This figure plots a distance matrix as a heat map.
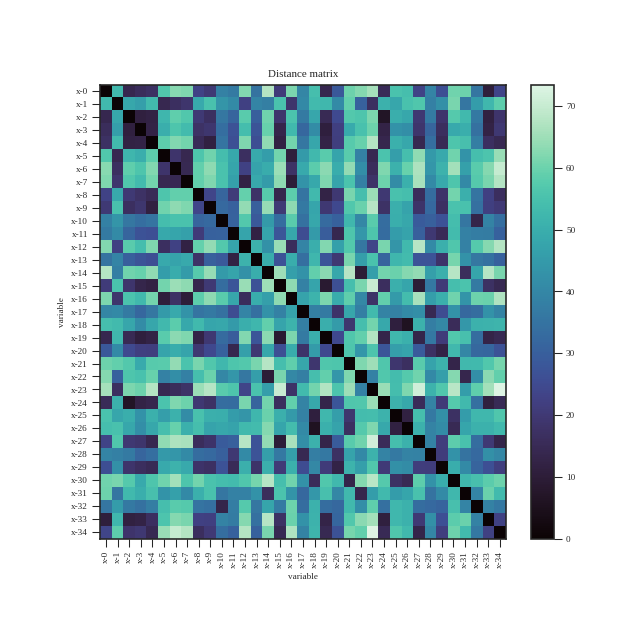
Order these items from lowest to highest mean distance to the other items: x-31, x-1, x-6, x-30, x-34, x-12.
x-34, x-1, x-31, x-12, x-6, x-30
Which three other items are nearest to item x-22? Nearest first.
x-14, x-31, x-1
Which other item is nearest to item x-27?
x-15
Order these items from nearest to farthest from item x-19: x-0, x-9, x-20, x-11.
x-0, x-9, x-20, x-11
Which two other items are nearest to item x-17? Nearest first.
x-28, x-20
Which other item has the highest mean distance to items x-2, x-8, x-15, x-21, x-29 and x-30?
x-23
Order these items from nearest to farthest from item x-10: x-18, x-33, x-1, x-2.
x-2, x-33, x-1, x-18
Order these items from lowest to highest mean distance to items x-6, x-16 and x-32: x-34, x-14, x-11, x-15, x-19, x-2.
x-11, x-14, x-2, x-19, x-15, x-34
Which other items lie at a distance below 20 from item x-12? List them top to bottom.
x-5, x-7, x-16
